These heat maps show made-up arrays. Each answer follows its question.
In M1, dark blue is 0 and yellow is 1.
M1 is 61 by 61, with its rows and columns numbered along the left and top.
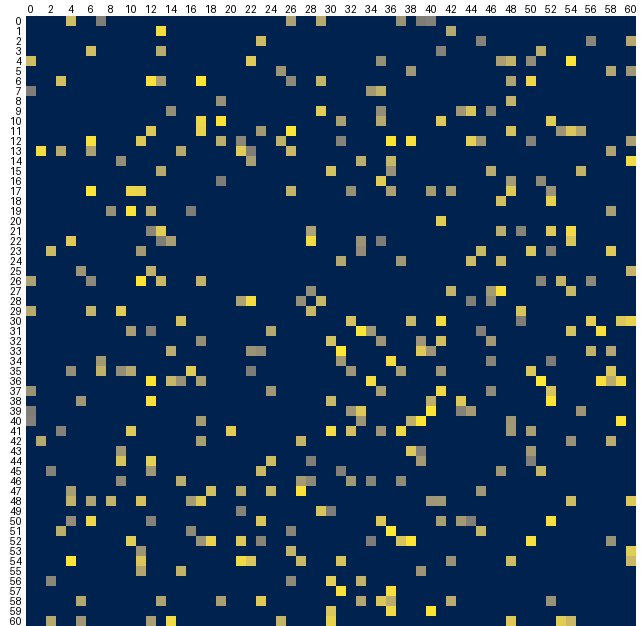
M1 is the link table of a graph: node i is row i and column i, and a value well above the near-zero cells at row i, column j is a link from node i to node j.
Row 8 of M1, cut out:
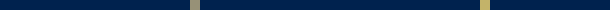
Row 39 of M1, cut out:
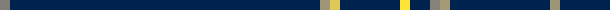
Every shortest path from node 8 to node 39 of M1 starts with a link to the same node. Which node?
node 48
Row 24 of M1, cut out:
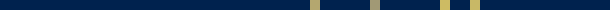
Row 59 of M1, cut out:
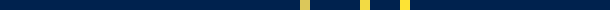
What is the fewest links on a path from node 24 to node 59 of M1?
4
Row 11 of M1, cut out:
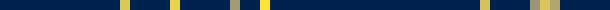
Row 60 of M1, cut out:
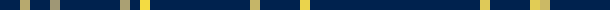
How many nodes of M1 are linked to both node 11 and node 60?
4
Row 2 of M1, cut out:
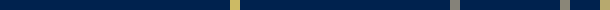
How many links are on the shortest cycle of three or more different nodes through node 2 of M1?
3
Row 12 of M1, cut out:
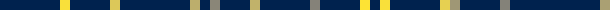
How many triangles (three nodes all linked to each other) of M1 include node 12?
4
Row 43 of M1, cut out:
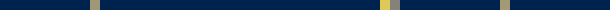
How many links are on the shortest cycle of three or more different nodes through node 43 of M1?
4
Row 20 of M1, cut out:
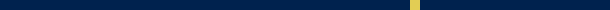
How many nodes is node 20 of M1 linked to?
1
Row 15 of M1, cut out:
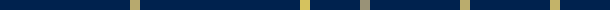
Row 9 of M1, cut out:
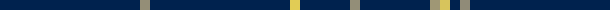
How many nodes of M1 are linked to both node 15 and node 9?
1
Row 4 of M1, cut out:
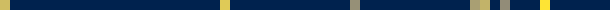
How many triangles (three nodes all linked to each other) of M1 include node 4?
4
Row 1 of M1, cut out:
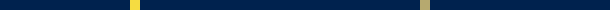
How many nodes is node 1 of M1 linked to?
2
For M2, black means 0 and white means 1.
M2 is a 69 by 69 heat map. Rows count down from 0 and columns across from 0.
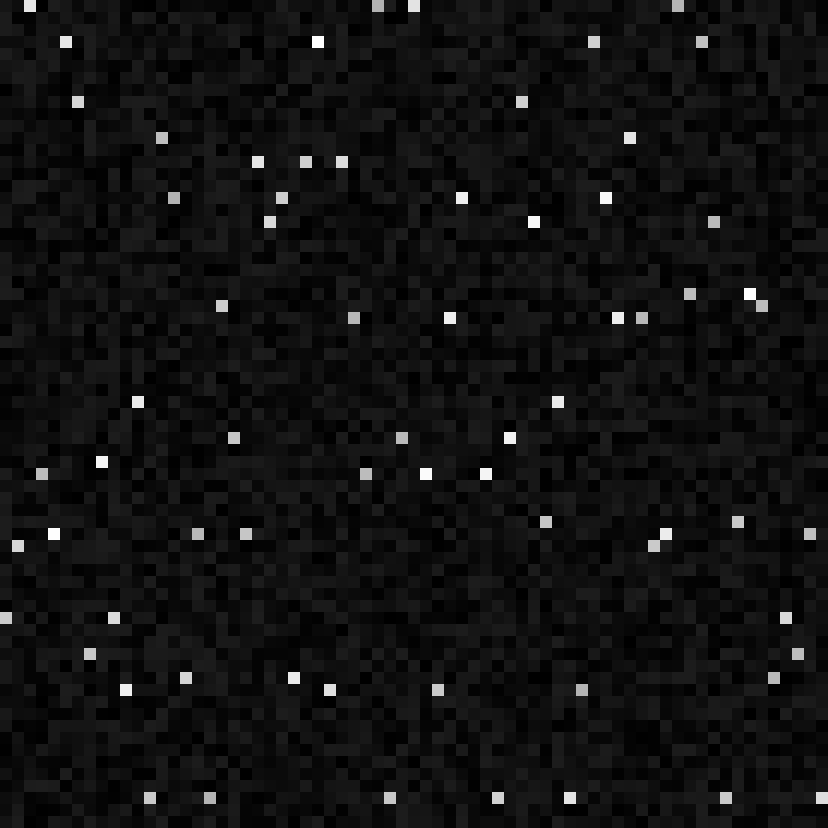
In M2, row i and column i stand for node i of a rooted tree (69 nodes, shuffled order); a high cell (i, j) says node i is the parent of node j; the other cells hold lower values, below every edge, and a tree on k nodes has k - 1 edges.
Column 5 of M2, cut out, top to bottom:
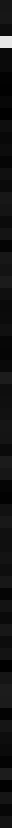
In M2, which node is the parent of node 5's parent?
39
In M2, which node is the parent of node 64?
56
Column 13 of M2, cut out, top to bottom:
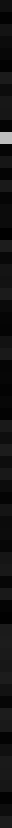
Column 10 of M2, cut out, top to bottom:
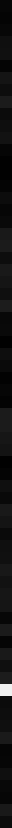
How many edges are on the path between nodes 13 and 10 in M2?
5
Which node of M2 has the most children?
66
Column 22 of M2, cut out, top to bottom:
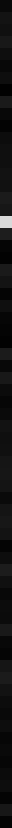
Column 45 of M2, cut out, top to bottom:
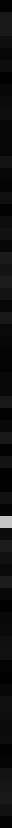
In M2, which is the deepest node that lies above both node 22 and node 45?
18
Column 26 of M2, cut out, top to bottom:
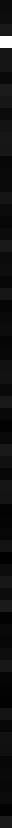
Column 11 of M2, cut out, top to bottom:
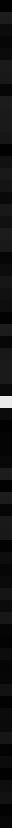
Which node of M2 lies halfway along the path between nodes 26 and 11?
24
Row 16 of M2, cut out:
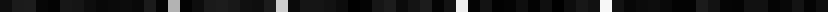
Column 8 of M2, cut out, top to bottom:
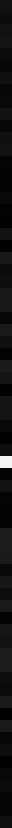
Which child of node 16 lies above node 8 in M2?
38
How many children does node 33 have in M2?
2
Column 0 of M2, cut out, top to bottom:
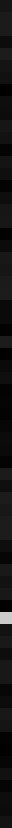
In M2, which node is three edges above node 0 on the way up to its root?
3
